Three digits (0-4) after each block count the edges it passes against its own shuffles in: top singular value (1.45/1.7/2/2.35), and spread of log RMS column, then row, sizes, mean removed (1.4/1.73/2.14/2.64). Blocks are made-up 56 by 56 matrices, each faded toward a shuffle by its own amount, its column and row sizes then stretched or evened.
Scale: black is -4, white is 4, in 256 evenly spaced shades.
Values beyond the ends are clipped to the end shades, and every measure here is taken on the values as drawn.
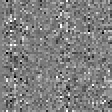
0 4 1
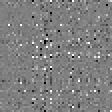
2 3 2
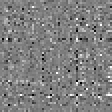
3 2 3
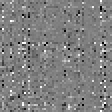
0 4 2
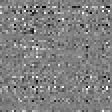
1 3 4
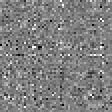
2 2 3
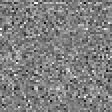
1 0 2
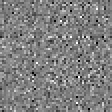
2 2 1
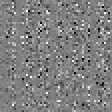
0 4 2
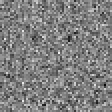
2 1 0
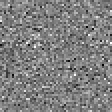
1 0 2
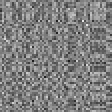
4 0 2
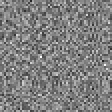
3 0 0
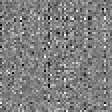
3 3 2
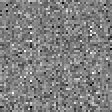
1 1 0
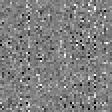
0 3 1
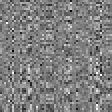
4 4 0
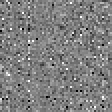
1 3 1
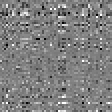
4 3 4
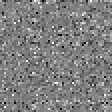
1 1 2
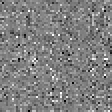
1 2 1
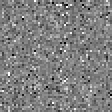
0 2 0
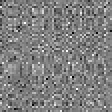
4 2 0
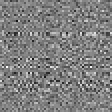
4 0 4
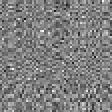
4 0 1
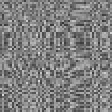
4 0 4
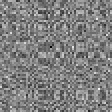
4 0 2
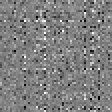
2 4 3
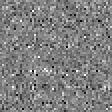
2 1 2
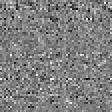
1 1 3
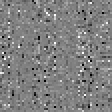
0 4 1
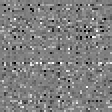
2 2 4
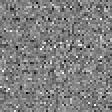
1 0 2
